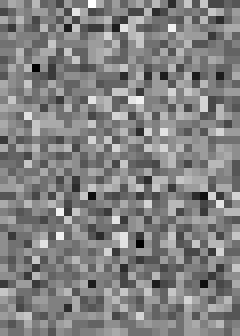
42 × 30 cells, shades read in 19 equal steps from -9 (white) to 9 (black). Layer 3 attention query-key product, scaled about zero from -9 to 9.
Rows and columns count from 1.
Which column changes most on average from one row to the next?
18
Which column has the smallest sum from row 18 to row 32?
22
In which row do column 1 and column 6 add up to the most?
36
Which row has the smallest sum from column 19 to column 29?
19
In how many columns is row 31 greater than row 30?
11
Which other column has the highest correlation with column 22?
16
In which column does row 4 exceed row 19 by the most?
15
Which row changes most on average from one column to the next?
30
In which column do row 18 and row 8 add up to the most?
1
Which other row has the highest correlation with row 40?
3
